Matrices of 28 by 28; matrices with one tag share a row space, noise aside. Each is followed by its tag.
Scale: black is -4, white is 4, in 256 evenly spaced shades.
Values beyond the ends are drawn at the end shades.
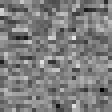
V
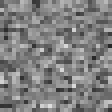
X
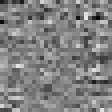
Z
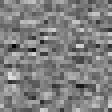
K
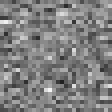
X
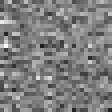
X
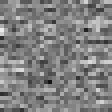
Z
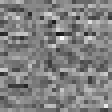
V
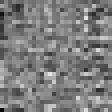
Z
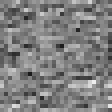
K
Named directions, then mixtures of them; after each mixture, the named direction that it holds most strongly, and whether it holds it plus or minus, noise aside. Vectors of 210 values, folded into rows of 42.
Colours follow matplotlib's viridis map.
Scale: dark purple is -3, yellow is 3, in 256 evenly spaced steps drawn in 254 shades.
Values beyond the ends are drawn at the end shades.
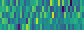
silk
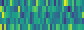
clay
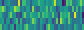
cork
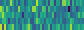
clay, plus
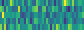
clay, plus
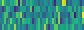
cork, minus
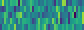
cork, minus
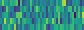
cork, minus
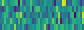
cork, minus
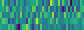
silk, plus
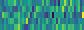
silk, minus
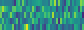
cork, plus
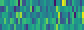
cork, minus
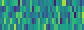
cork, minus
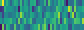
clay, minus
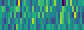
cork, plus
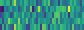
silk, minus
